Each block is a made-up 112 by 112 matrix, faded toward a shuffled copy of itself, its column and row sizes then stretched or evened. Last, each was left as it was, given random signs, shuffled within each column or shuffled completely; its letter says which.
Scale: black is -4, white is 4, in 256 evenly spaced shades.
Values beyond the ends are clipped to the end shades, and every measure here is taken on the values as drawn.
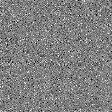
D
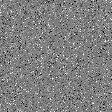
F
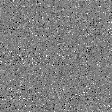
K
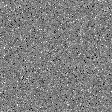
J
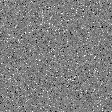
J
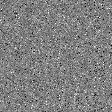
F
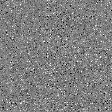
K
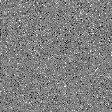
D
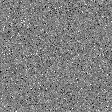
J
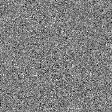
K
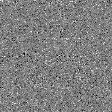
K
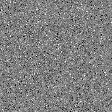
F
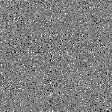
D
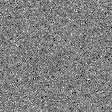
J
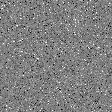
J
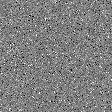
J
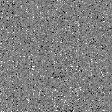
D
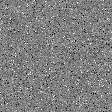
J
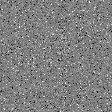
F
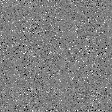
K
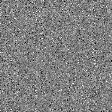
K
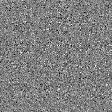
D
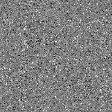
D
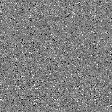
D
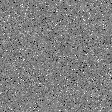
J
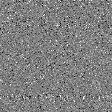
D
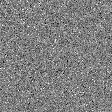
J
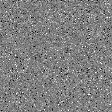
D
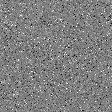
J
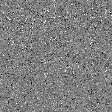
K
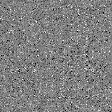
D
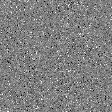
F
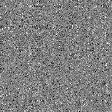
D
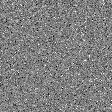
J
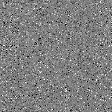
D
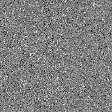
F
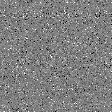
D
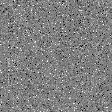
F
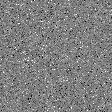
J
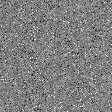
F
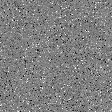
J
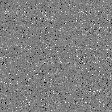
K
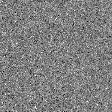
F
